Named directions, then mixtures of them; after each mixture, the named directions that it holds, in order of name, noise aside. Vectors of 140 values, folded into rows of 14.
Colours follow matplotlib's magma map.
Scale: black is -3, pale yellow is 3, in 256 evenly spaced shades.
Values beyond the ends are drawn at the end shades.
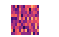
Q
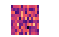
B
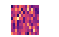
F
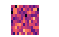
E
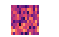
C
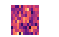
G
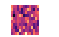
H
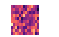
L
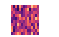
H, Q.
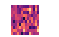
C.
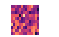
L.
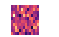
H.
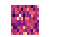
F, H, L.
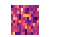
E, H, Q.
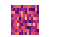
B.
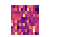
F, L.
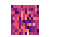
B.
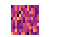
F.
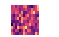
L.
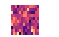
E, G, L.
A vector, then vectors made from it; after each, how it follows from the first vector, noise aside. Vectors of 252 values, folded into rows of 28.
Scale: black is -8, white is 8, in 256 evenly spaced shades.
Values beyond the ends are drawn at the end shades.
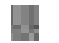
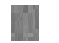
wrapped around, negated, shrunk.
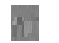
wrapped around, partly zeroed.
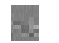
negated, partly zeroed.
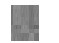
shrunk.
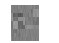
wrapped around, partly zeroed.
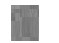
wrapped around, negated, shrunk.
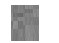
wrapped around, shrunk.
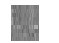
negated, partly zeroed.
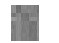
reversed, negated, shrunk.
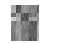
reversed, negated, scaled up.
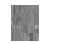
negated, partly zeroed.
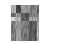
reversed, negated, scaled up.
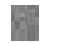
wrapped around, negated, shrunk.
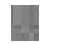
shrunk.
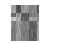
reversed, negated, scaled up.
